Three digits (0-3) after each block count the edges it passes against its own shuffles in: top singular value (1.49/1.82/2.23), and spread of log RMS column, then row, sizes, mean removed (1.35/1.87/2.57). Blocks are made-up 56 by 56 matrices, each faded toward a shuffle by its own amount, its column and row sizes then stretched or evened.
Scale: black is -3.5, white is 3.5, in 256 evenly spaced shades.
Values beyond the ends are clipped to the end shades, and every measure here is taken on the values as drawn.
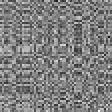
3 0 1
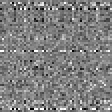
3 1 3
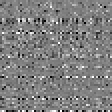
3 1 3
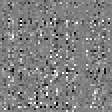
1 3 2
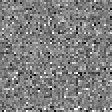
1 1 2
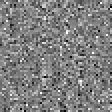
2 1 0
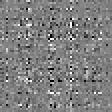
2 3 3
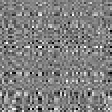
3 1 3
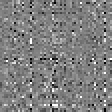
3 3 2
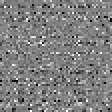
2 0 3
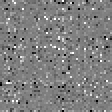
0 2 2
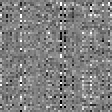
3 3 2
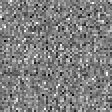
1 0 0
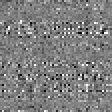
2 1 3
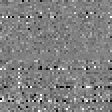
0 1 3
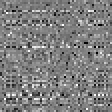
3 0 3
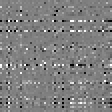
3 2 3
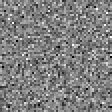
0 0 0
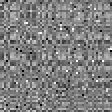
3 0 0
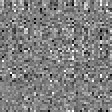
3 2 2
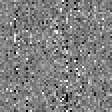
0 3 0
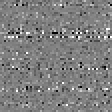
1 1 3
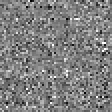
0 2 2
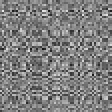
3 1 3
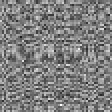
3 1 1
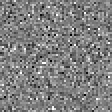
0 1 2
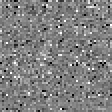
1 1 2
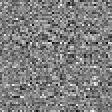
2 1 2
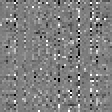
3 3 1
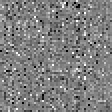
1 2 0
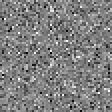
1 1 0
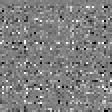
0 2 3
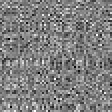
3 1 1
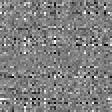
2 2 3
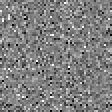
1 1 0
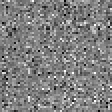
1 2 1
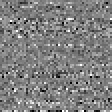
1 0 3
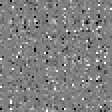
0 2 1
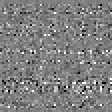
0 1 3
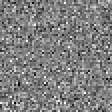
0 0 1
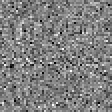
1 0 1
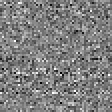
1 0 2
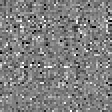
1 1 2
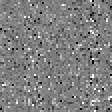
0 1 1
